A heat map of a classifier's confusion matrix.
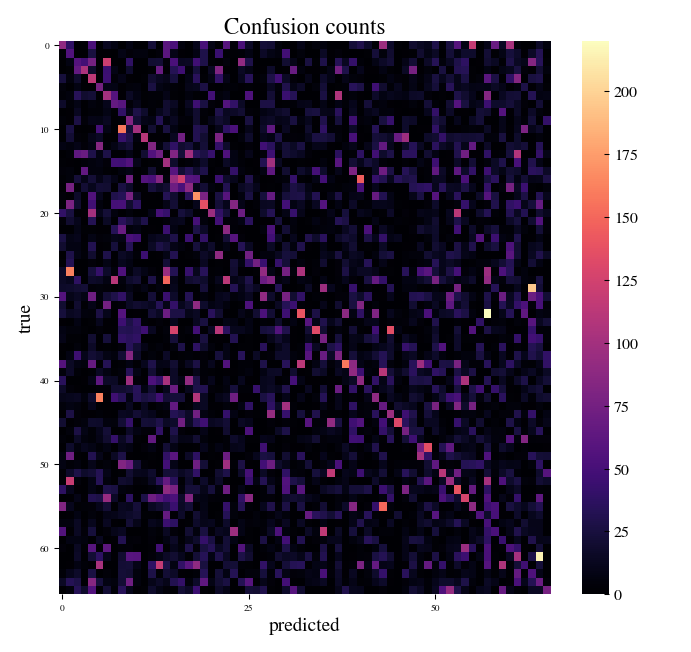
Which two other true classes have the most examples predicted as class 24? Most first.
2, 20
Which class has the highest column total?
57
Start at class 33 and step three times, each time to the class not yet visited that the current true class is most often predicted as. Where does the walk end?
64
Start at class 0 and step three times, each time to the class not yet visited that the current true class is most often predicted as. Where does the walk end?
30
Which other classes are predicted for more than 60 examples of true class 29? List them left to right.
35, 53, 63
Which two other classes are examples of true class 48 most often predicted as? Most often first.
49, 52
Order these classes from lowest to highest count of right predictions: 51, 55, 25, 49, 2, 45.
49, 2, 25, 55, 51, 45
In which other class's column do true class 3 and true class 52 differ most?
1
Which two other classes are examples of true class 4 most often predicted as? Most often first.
61, 57
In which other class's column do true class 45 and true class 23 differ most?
36
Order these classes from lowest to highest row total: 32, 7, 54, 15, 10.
7, 10, 15, 54, 32
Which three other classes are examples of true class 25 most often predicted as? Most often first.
21, 60, 11
